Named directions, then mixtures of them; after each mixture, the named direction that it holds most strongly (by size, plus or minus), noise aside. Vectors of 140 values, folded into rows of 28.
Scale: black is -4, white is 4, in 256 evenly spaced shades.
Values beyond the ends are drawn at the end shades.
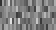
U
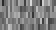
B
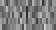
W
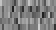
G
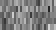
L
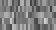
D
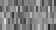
L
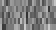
W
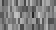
B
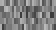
W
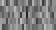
W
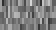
B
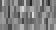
B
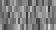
W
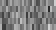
L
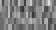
B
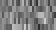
D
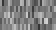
D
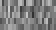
B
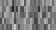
D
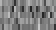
G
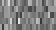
U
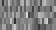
D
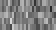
D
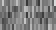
L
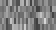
D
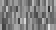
L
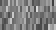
L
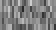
G
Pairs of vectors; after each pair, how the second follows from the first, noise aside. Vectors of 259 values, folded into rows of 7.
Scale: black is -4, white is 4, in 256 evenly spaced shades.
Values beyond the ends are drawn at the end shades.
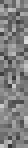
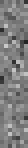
reversed, negated, partly zeroed.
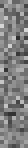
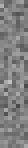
wrapped around, shrunk.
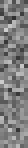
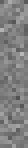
wrapped around, negated, shrunk.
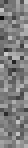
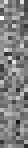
negated.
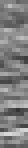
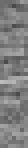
wrapped around, shrunk.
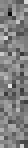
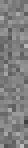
wrapped around, shrunk.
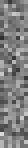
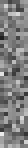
copied.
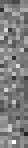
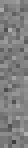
negated, shrunk.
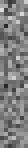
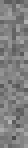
wrapped around, shrunk.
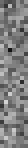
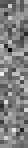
copied.
